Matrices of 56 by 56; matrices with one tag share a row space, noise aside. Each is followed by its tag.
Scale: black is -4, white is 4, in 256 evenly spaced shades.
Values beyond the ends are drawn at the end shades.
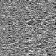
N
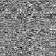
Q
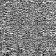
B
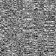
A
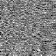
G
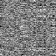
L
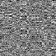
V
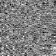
G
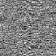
Q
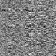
N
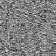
G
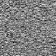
G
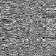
B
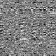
L
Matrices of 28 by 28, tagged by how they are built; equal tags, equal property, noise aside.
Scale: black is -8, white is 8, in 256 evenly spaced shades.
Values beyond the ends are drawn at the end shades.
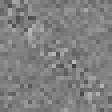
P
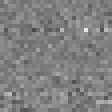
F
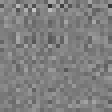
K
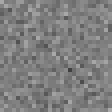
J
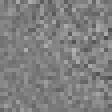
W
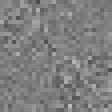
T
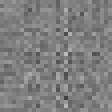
K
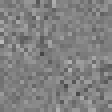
T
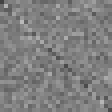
J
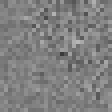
W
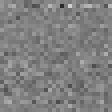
F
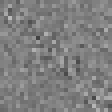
P
